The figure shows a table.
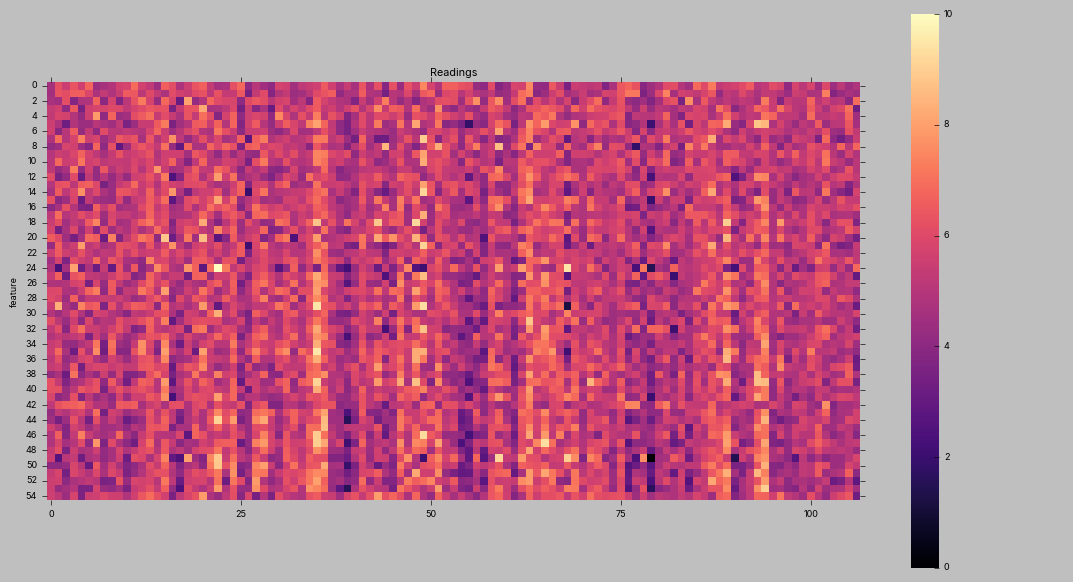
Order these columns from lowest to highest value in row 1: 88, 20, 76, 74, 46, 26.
26, 88, 46, 74, 20, 76
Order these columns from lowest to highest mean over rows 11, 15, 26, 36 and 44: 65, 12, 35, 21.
12, 21, 65, 35
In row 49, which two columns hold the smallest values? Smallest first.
79, 90
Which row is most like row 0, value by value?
13
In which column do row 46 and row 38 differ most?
49
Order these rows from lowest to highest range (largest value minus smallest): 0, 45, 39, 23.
0, 23, 45, 39
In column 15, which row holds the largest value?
20
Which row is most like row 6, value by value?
11
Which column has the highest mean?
35
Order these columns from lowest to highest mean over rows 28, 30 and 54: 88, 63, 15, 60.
60, 15, 88, 63
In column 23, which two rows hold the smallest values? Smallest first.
52, 20
